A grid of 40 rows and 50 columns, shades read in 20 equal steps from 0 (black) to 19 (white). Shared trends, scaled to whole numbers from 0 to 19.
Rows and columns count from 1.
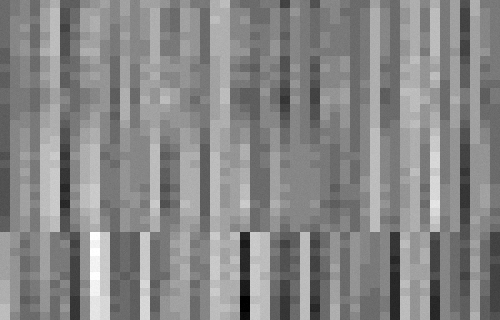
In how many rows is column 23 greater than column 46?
35
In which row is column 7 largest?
39
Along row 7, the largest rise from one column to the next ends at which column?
48
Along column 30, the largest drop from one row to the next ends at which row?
30
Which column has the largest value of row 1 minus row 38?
44
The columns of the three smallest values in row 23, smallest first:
7, 47, 1
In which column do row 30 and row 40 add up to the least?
25
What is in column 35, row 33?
8
